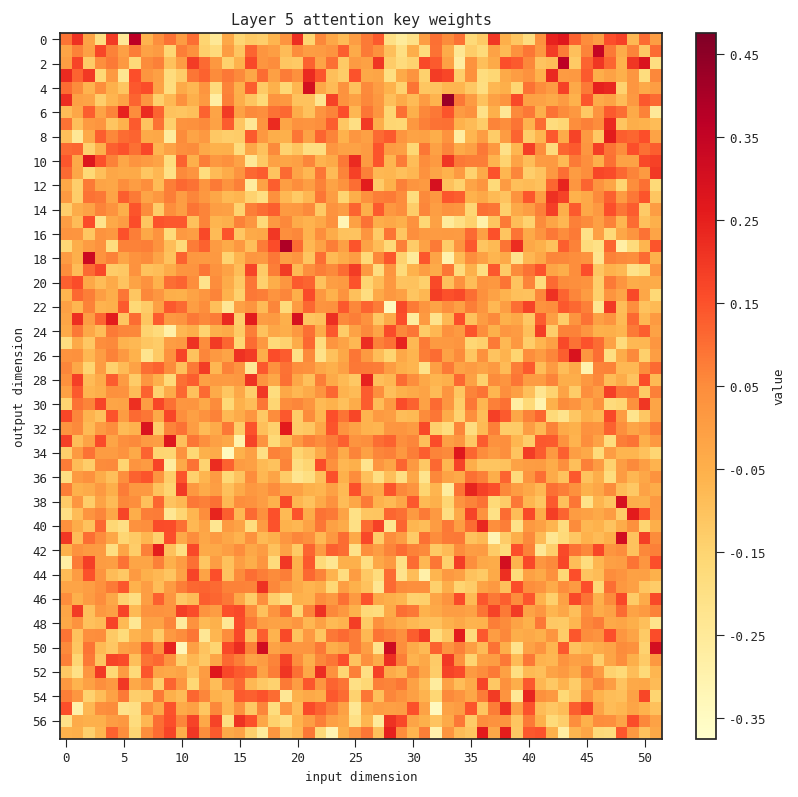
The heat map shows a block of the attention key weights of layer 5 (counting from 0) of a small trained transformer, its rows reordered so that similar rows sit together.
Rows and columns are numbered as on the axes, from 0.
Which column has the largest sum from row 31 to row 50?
34
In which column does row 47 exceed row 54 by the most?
39
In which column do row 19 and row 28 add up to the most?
16
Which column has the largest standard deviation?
9
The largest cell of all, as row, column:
5, 33
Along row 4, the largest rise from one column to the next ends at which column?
21
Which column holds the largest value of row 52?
13
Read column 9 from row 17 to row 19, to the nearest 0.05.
-0.1 -0.1 -0.05
